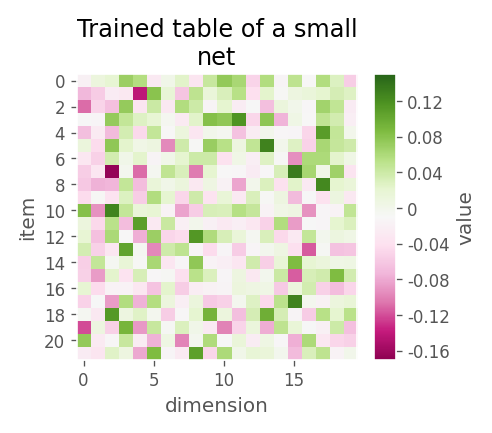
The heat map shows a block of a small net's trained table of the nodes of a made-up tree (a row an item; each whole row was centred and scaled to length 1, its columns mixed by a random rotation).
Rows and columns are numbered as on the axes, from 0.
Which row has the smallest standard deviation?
16
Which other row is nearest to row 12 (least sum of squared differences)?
21
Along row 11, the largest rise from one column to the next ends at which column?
4
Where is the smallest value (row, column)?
7, 2
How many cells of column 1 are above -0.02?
6
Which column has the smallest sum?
1
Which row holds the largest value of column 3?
13
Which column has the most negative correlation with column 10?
14
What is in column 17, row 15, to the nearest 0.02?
0.04
